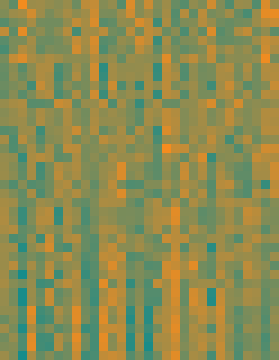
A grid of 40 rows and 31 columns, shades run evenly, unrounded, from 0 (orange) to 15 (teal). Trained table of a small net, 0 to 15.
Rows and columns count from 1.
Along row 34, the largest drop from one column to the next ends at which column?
25
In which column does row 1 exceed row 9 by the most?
26
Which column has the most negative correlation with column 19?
27
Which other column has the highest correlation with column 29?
21
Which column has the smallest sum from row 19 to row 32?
20
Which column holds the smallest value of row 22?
14
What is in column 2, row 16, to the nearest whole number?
11
